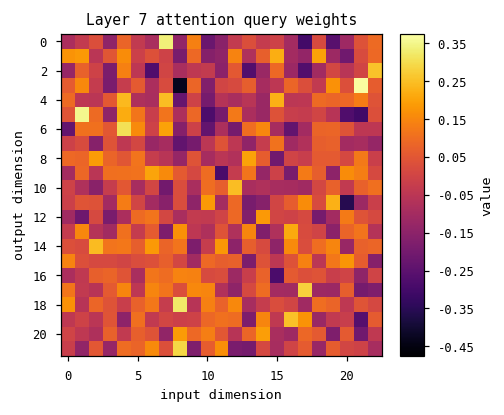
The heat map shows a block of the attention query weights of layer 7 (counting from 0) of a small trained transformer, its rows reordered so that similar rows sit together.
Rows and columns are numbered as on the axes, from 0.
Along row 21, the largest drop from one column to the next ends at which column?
9
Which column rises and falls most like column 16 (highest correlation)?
11
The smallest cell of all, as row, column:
3, 8
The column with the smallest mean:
13
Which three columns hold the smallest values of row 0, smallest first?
17, 19, 10
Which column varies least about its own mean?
5
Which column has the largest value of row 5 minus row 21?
1
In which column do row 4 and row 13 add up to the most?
4
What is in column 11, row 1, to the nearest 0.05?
-0.15
